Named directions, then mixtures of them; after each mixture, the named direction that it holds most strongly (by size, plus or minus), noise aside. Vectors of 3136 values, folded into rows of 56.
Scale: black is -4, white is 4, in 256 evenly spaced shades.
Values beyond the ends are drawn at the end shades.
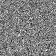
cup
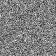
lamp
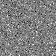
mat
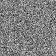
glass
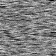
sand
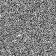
lamp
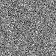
mat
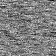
sand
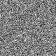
lamp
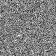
lamp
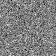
lamp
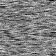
sand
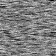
sand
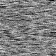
sand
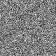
lamp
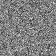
cup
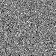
mat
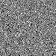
mat
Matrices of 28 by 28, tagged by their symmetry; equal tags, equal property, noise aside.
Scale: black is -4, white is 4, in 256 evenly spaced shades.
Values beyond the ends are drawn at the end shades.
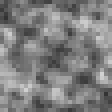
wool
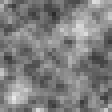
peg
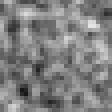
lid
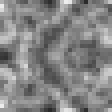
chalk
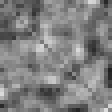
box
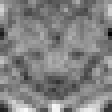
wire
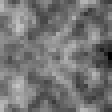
chalk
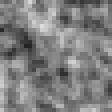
lid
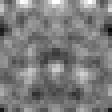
wire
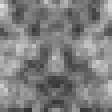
wire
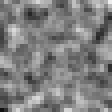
lid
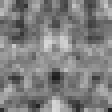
wire
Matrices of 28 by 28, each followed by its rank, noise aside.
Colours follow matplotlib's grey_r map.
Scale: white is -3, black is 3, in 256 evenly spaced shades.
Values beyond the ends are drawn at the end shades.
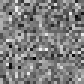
seven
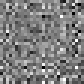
four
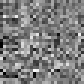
four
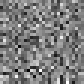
seven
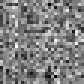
seven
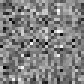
seven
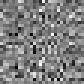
four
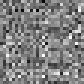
six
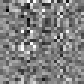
four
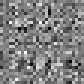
six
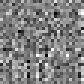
seven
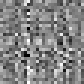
four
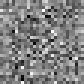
seven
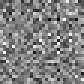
five
